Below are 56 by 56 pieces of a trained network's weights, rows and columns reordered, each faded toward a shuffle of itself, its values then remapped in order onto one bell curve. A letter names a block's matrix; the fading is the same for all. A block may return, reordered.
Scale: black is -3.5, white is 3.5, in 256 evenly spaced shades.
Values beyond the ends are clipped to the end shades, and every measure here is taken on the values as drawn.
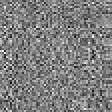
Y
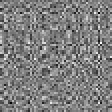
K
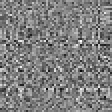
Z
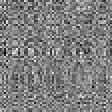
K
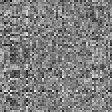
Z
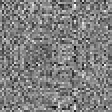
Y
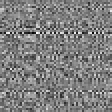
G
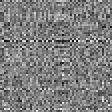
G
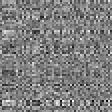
G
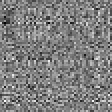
Z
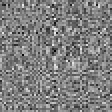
Y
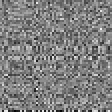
G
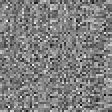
K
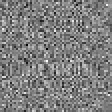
Y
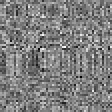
Y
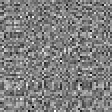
Y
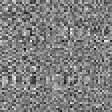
Y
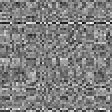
G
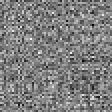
K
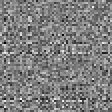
Z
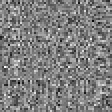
K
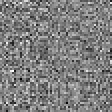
Y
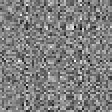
K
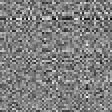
G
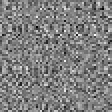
Y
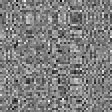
Y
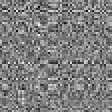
G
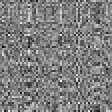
Z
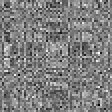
Y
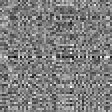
G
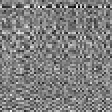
G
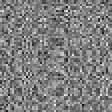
Y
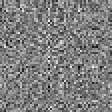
Y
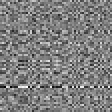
G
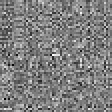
Y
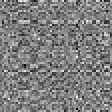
G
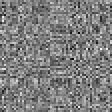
Y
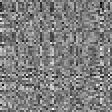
Z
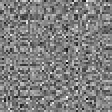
Y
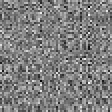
Y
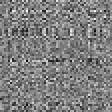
Z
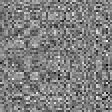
Y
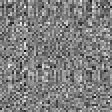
Y
